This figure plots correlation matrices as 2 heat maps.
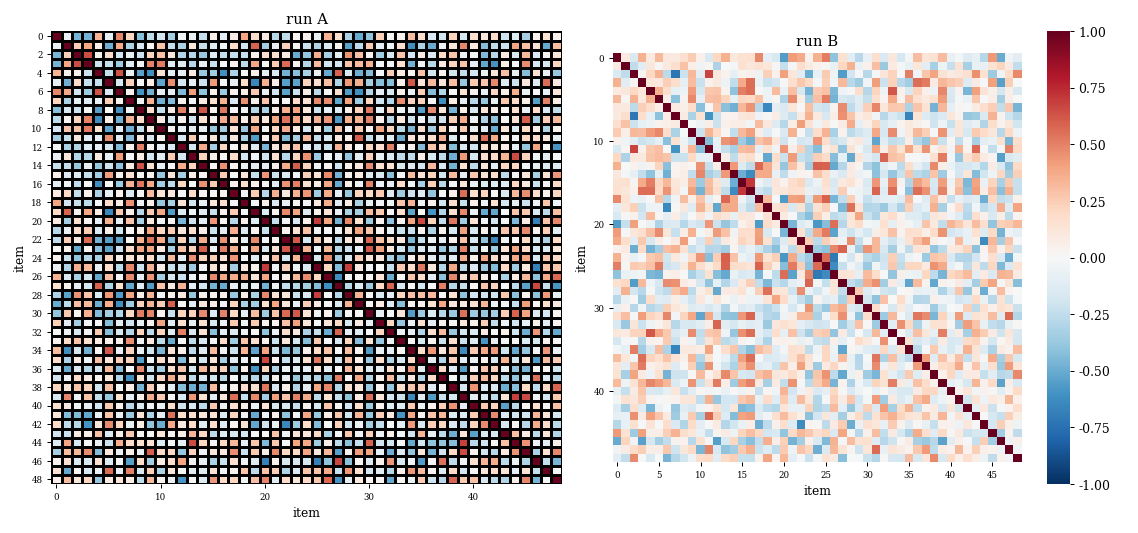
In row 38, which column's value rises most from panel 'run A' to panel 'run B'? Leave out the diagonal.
13
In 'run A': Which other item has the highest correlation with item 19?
1
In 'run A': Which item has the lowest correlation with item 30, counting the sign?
34
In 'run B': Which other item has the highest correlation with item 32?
12
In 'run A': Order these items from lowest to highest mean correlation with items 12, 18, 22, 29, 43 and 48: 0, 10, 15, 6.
6, 0, 15, 10
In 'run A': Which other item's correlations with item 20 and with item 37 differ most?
46
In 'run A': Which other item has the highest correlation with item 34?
5
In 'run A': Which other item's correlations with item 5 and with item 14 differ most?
23
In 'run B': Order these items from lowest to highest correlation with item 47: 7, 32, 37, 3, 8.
7, 32, 8, 3, 37
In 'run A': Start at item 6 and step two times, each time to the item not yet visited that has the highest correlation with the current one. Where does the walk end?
27
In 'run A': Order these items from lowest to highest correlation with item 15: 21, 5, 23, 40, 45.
21, 23, 45, 40, 5
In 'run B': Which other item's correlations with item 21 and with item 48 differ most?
20
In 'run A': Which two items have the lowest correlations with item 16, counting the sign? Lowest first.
4, 27
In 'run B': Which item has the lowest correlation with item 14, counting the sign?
16
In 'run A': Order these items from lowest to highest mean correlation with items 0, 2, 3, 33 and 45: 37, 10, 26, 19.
37, 26, 10, 19
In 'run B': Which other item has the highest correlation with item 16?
15
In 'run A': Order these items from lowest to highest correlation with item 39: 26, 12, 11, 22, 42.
42, 12, 11, 26, 22
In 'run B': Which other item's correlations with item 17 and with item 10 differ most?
22
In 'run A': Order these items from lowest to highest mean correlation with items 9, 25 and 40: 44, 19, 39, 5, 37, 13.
13, 44, 37, 39, 19, 5
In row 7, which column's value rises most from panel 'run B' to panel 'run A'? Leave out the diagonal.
35
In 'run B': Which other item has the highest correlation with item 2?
11
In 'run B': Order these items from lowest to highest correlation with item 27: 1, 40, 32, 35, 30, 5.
35, 32, 5, 40, 1, 30
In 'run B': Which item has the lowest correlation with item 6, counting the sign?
18
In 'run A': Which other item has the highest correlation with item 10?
3
